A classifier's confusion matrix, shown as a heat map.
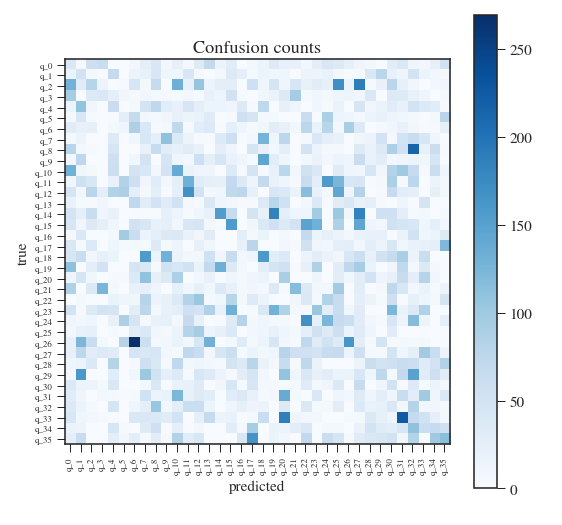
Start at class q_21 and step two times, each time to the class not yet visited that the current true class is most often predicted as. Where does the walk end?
q_0
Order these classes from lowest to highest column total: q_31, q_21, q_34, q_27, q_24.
q_21, q_34, q_24, q_31, q_27
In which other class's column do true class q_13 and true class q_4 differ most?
q_1
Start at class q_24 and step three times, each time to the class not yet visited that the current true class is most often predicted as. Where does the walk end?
q_11
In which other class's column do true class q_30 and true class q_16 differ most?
q_5
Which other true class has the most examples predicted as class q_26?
q_6
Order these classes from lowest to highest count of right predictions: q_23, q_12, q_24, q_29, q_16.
q_16, q_12, q_29, q_23, q_24
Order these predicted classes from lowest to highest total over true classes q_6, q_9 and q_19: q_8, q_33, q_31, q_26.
q_8, q_33, q_31, q_26
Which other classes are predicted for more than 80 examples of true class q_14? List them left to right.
q_19, q_23, q_25, q_27
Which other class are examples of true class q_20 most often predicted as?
q_7
